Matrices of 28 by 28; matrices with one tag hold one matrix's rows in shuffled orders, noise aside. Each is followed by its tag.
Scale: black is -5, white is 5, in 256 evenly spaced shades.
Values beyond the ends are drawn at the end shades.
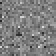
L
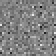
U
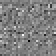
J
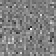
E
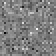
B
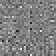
E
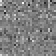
J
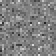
L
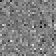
U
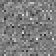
B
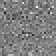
B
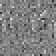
U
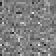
L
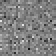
J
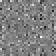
U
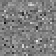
B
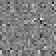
U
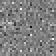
E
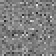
B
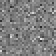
U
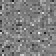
L
